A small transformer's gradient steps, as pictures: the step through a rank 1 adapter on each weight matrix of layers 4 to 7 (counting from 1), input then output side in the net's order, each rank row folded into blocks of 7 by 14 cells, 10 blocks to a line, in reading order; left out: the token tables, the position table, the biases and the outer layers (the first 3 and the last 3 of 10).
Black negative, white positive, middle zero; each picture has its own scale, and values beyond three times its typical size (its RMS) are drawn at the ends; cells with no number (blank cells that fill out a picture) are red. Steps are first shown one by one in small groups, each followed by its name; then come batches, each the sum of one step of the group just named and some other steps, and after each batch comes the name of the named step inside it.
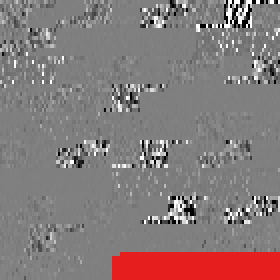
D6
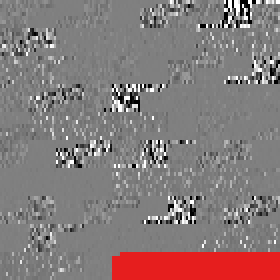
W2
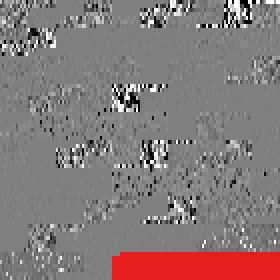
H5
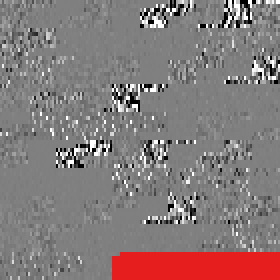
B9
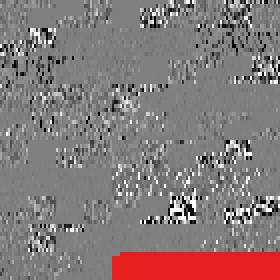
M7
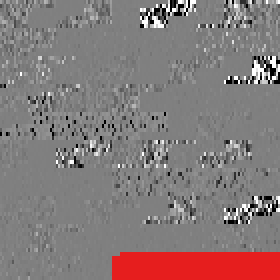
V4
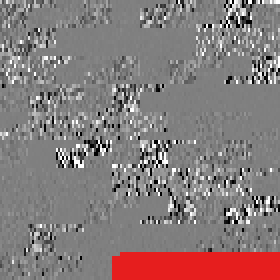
H5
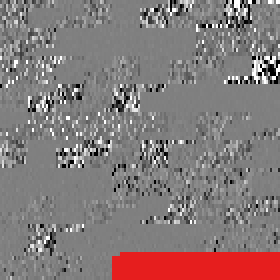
B9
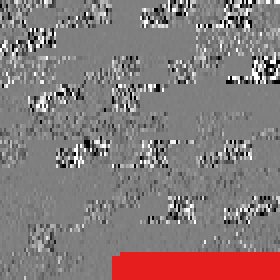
V4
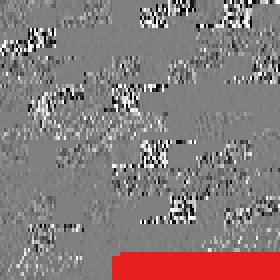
M7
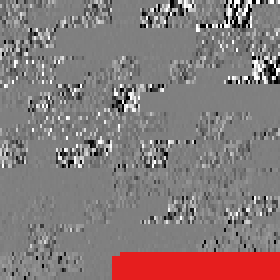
D6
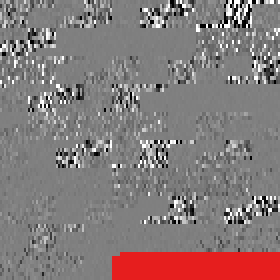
D6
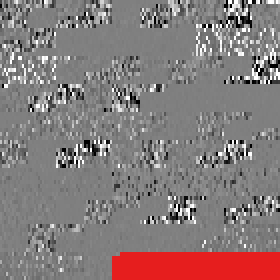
H5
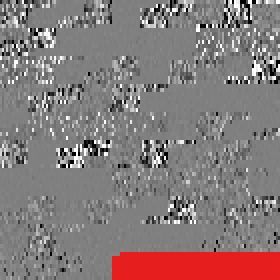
B9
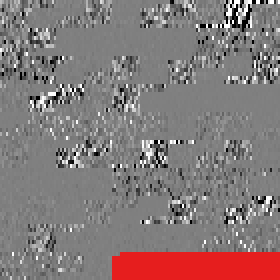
D6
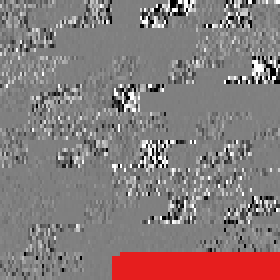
V4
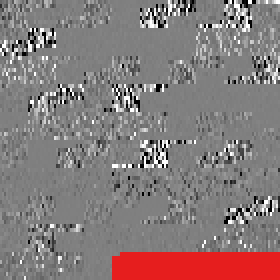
H5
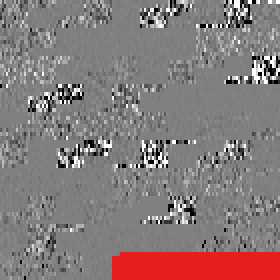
B9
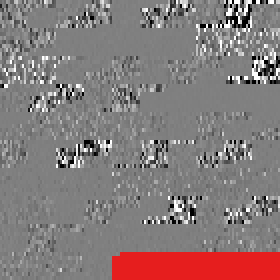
D6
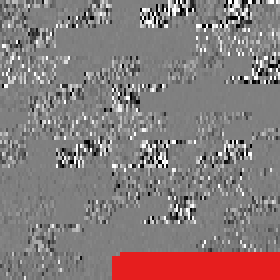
H5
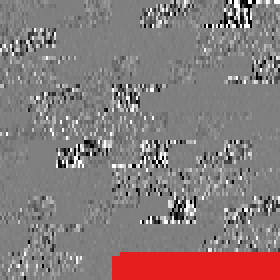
W2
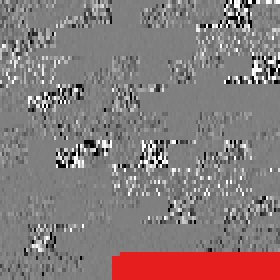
W2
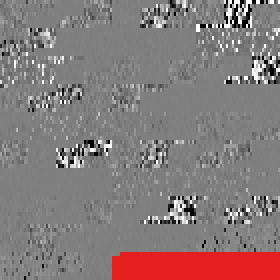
D6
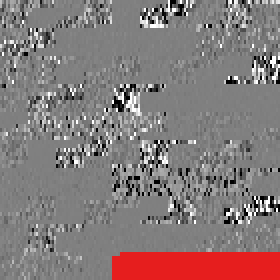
V4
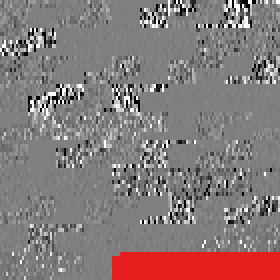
W2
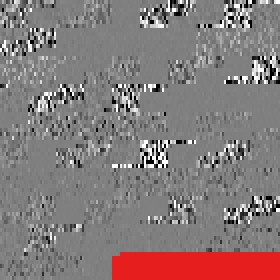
V4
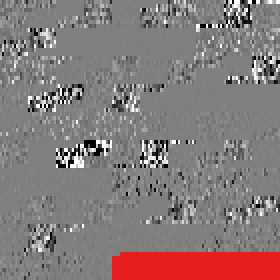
H5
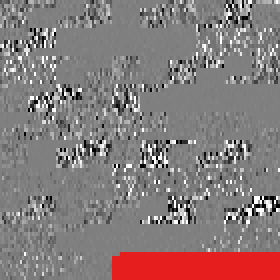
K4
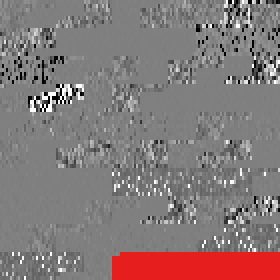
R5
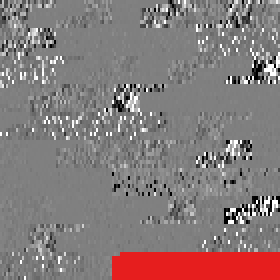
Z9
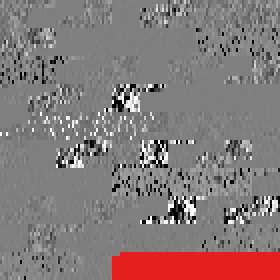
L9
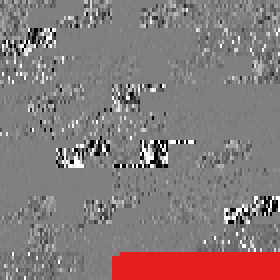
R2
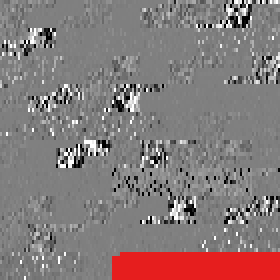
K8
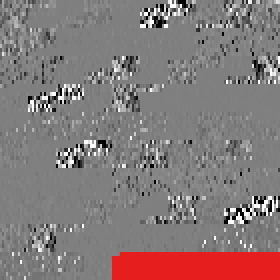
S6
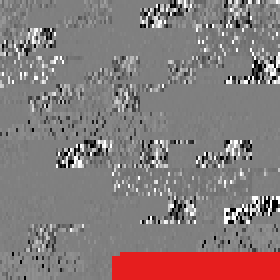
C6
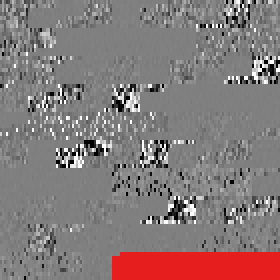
L9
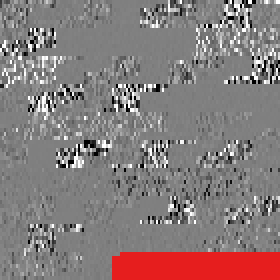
C6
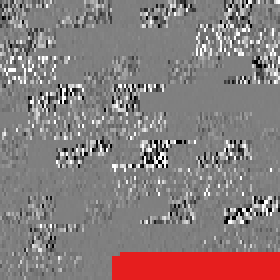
S6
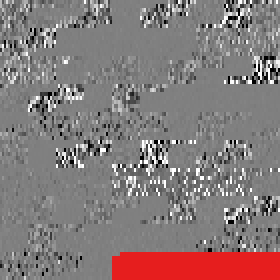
R2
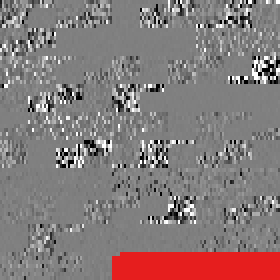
L9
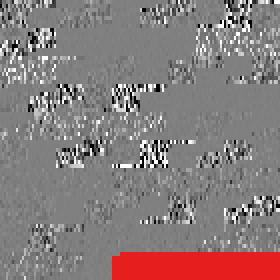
R2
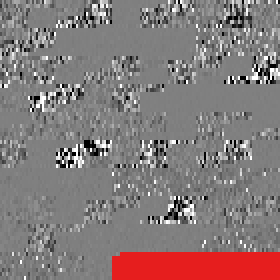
R5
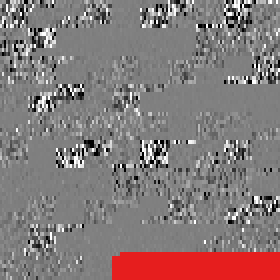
R2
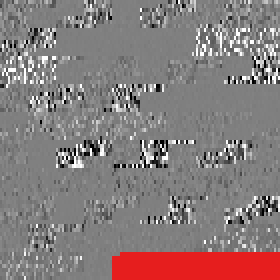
R2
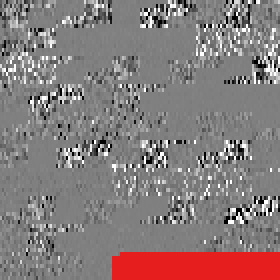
S6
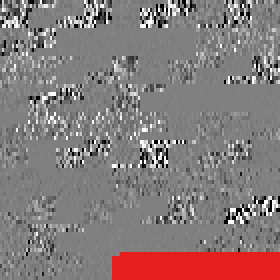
S6
